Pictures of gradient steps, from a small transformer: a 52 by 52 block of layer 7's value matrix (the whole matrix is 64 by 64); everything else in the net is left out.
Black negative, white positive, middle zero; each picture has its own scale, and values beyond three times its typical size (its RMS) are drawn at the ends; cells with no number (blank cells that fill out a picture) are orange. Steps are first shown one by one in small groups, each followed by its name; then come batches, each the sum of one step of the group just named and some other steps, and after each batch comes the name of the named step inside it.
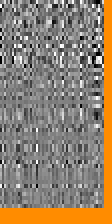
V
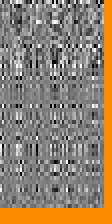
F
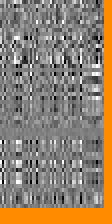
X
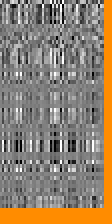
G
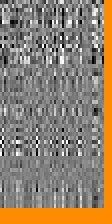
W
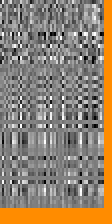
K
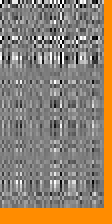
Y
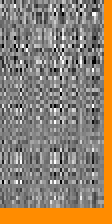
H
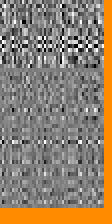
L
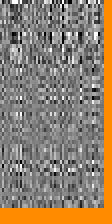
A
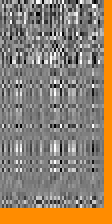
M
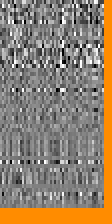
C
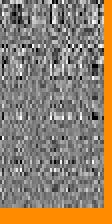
F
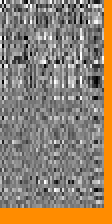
H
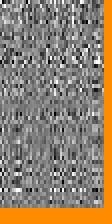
C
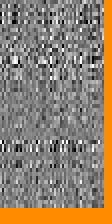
W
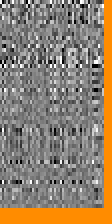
C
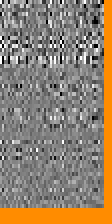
L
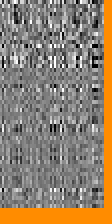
C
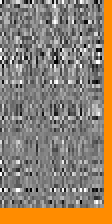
F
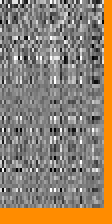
X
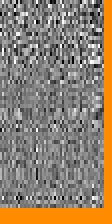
V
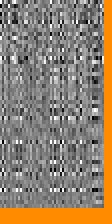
X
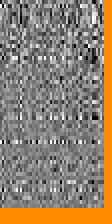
K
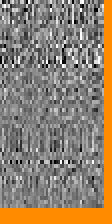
C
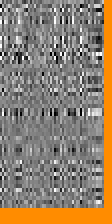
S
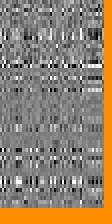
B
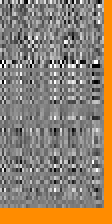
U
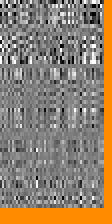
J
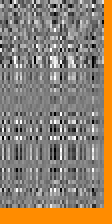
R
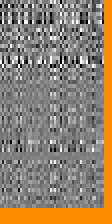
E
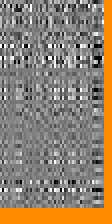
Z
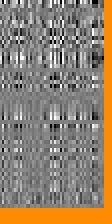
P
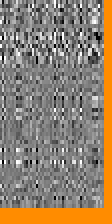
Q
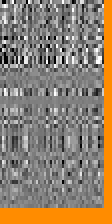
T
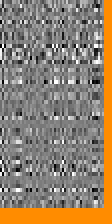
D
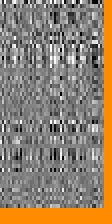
R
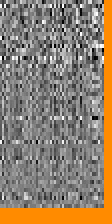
Q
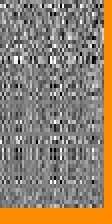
R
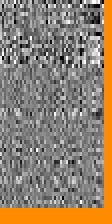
J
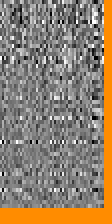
Z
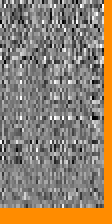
U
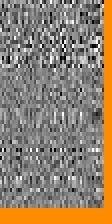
E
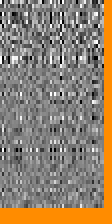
E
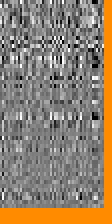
P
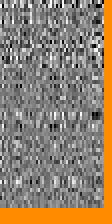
P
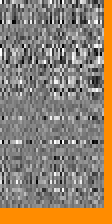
D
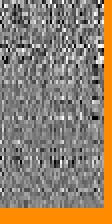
D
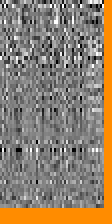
S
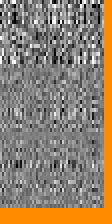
J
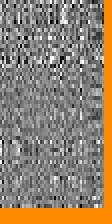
E
